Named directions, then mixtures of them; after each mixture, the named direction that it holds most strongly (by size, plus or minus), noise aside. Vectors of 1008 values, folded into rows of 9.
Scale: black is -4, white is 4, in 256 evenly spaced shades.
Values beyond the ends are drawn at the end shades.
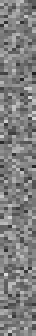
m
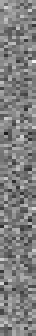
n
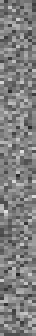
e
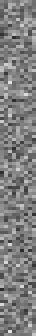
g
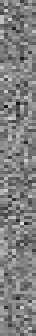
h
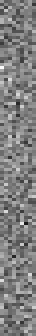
h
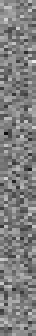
n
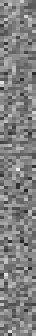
m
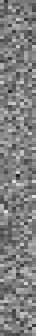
e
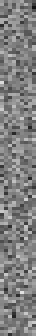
m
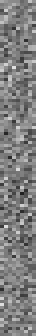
n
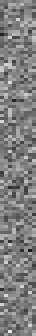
g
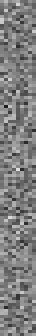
h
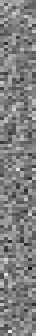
m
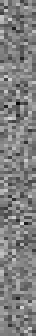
h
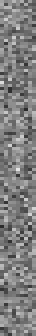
n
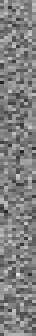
e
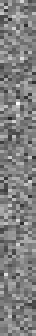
h
